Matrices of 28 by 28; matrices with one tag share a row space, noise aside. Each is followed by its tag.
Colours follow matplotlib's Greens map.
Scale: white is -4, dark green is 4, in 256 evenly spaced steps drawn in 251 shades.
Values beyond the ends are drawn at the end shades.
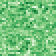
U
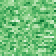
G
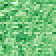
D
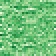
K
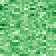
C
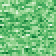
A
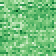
K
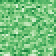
A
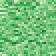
C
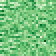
C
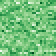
C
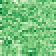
K
